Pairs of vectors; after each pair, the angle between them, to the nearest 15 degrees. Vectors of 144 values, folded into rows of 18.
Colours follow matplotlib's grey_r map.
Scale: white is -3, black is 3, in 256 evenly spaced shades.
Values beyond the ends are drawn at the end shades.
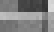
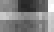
30 degrees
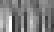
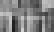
45 degrees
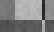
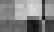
30 degrees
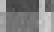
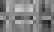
135 degrees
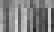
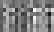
135 degrees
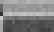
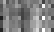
105 degrees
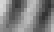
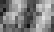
150 degrees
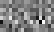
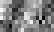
45 degrees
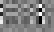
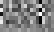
30 degrees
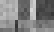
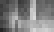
75 degrees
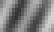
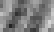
30 degrees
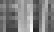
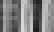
45 degrees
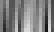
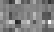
75 degrees
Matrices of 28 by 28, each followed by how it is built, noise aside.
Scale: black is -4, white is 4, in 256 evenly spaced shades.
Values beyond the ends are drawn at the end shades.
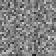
repeating rows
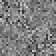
block diagonal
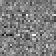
uneven rows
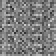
repeating rows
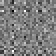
low rank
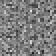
repeating rows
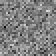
Hankel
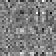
low rank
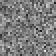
repeating rows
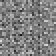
repeating rows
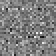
uneven rows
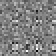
low rank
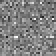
uneven rows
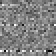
uneven rows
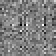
low rank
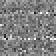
uneven rows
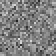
Hankel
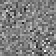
block diagonal
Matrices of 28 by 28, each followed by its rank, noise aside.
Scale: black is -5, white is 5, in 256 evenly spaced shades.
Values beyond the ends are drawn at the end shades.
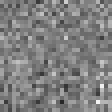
four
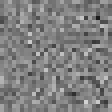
seven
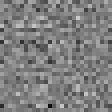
four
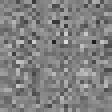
five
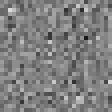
five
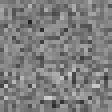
six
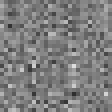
five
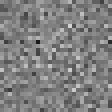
eight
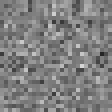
six
